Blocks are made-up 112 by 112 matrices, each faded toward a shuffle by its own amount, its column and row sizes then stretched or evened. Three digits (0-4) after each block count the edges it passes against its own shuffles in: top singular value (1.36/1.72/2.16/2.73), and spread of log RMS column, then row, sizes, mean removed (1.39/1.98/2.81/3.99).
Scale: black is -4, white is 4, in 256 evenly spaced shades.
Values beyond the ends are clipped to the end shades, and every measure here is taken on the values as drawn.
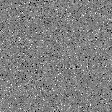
1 0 1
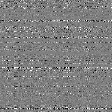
3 1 4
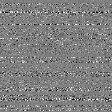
2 0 4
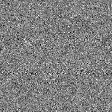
1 0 2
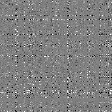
3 3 3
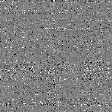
1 2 3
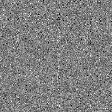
1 2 1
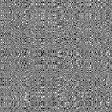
4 3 2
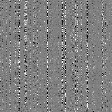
4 4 0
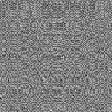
4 0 1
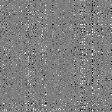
3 3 2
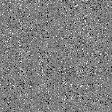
0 2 1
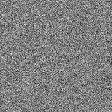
3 0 1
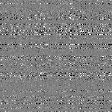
3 2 4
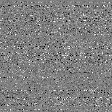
0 0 3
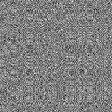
4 0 1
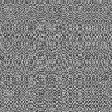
4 1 3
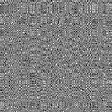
4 2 1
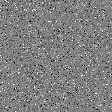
1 0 1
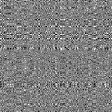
4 2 3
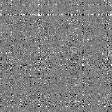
3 3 3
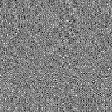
3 0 0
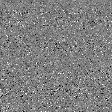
0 0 2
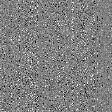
0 3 0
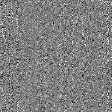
1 3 0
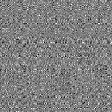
4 0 3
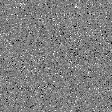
1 1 1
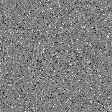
1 0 0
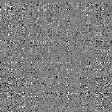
2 3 3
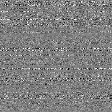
1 0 4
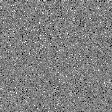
1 1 1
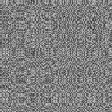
4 2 0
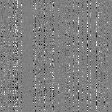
3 4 1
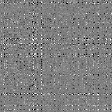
4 3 3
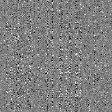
2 3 1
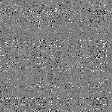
2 2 3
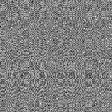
4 1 1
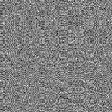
4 1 0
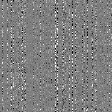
2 4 0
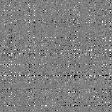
2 3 3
